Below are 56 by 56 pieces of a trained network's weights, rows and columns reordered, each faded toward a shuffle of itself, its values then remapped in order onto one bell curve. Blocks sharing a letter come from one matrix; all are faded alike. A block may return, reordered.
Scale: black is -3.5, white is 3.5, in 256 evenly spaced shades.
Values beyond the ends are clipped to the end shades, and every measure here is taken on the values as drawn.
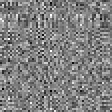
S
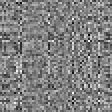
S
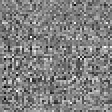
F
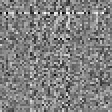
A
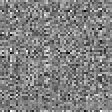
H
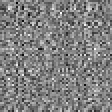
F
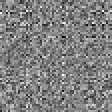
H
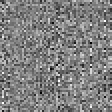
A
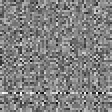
A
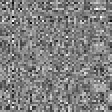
H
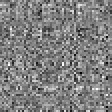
F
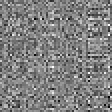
F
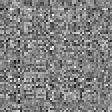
H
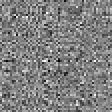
S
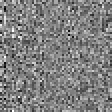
A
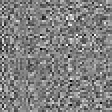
S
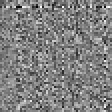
A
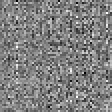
A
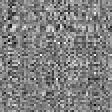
F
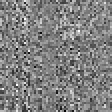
A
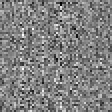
A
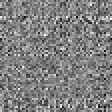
F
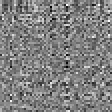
H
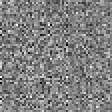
H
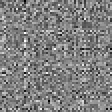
F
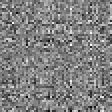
H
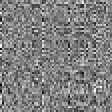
S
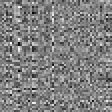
S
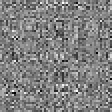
H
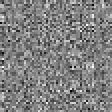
H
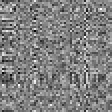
S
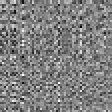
S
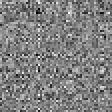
F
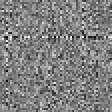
A
